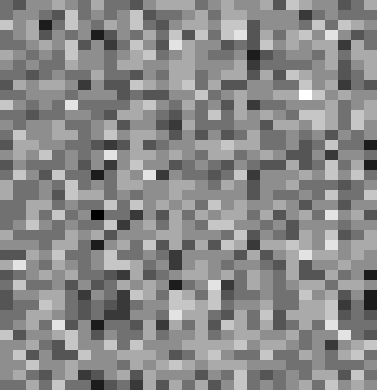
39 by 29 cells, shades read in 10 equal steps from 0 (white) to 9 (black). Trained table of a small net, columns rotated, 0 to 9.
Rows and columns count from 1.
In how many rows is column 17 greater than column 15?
18
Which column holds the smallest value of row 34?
27
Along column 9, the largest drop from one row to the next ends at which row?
16
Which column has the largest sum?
8
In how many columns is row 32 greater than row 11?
14
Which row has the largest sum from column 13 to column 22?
17
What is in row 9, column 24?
2
